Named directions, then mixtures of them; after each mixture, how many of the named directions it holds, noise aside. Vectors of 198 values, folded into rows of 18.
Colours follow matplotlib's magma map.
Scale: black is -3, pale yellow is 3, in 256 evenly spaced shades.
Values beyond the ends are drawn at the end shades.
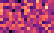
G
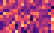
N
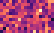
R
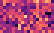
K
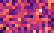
one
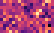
four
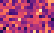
one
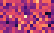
one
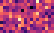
four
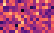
three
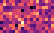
three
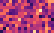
one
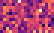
two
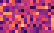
two
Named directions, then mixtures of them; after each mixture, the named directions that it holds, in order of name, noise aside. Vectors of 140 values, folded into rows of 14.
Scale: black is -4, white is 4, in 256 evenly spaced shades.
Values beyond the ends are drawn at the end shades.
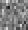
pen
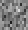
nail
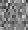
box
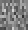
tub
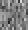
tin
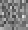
box, tub.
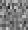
box, nail, pen.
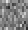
pen.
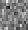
pen.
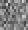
box.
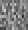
tub.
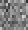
box.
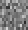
box, nail, pen.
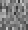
pen, tin, tub.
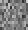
box.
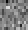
pen.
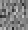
tin, tub.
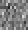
box, pen.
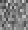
box.
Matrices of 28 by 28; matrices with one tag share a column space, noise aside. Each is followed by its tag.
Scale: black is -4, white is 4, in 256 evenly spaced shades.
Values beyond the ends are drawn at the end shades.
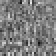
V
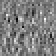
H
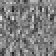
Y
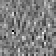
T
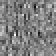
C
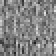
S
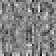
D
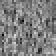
H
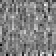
D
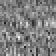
T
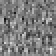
H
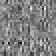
V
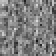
S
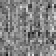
C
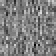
S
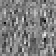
H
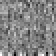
D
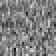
T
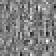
C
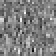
H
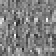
H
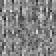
Y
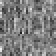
Y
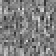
Y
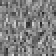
T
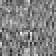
T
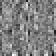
D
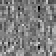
V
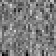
D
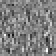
H
